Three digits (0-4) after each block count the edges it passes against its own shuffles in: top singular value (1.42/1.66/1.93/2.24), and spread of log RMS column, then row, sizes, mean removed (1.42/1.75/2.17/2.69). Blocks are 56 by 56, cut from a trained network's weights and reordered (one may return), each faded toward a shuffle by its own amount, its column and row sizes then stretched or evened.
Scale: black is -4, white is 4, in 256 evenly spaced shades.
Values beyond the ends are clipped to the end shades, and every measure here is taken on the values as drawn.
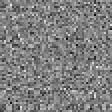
3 0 1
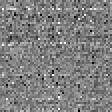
1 2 2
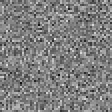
3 0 0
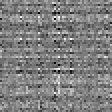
4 4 1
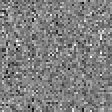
1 3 1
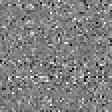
2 0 2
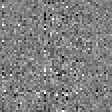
1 3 1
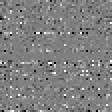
0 2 4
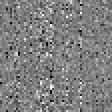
0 4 1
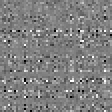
0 3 4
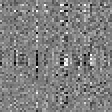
4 4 2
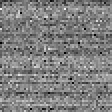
3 0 2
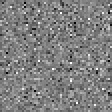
0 2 2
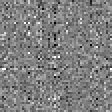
1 3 2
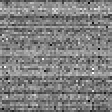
4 0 2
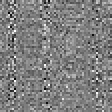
4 4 0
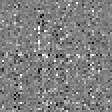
2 3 1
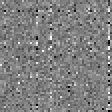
3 3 0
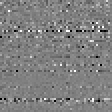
2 0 4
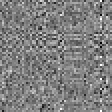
4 4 1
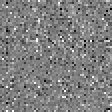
0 1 0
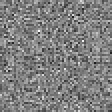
2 1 0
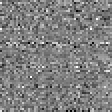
2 1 4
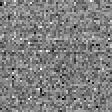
0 1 0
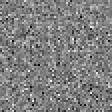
0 2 1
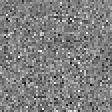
0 1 2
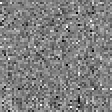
1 1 2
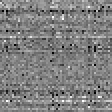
3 2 3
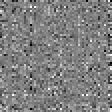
1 4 2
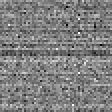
3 0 1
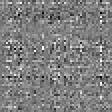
1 4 3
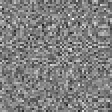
4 0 2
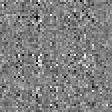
0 3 3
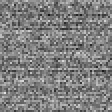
2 0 1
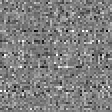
1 1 4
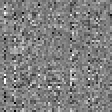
1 4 1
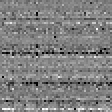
4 0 4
